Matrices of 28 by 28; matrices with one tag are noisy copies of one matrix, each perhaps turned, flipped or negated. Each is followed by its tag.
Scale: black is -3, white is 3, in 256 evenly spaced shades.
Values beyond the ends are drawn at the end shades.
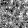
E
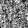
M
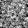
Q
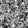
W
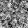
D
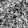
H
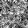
H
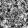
W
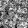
E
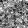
H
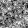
H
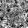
W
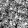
E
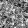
H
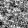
M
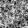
H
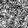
E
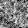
H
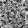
Q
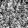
D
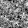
M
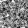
D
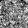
W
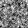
D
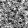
Q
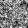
W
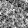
H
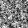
M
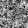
W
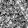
H
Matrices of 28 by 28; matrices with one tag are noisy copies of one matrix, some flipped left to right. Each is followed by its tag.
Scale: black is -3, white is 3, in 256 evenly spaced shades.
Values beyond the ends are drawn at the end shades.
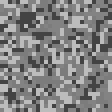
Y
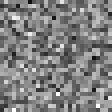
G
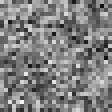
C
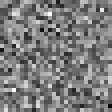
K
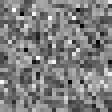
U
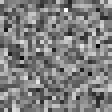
K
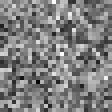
C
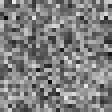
G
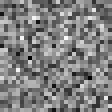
K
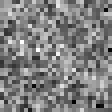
C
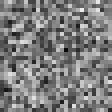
G
